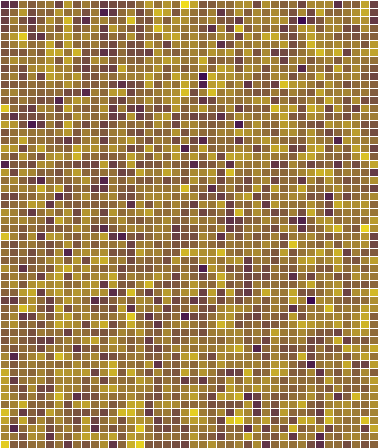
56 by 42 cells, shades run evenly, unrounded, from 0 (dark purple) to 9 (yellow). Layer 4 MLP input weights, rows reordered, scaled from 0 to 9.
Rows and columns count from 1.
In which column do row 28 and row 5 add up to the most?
3
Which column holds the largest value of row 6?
35
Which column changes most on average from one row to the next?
27
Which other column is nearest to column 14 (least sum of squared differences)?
39
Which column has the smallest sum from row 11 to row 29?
12
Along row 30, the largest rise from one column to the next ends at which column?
6
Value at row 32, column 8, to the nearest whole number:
1
